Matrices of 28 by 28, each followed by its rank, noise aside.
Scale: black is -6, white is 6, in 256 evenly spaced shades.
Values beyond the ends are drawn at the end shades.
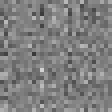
six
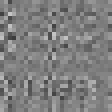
three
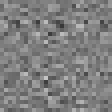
four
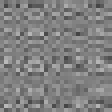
two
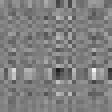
two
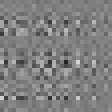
two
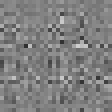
four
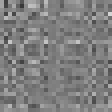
three
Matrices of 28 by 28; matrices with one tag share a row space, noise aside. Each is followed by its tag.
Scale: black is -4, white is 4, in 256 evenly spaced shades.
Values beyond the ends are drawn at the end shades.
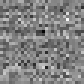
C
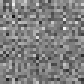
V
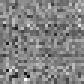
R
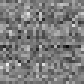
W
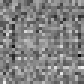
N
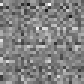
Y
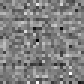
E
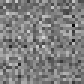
W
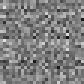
C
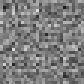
V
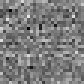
W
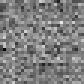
N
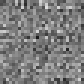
C
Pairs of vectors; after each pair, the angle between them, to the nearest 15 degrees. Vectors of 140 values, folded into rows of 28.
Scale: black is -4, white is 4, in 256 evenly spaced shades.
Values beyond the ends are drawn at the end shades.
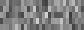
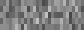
15 degrees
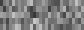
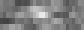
90 degrees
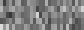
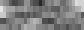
75 degrees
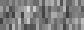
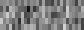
165 degrees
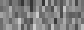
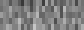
15 degrees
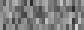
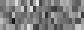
75 degrees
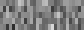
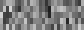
135 degrees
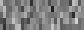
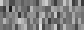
105 degrees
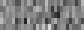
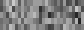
90 degrees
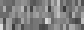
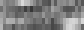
75 degrees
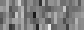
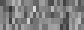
75 degrees
